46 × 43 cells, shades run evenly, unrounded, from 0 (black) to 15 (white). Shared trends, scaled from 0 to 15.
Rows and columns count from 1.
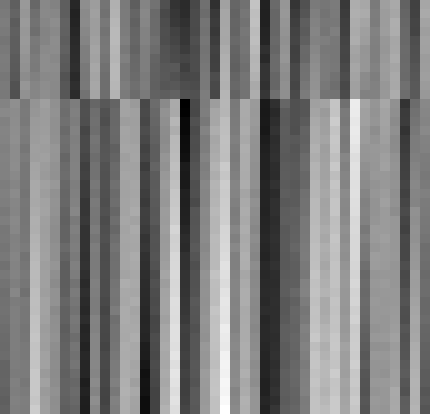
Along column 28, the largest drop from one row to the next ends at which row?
12
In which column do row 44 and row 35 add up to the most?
23
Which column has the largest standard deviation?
18
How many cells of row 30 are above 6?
31
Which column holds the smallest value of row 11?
8
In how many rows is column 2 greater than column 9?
35
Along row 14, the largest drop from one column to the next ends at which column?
19
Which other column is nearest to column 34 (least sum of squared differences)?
32
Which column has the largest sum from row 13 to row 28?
36
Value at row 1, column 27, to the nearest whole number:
2
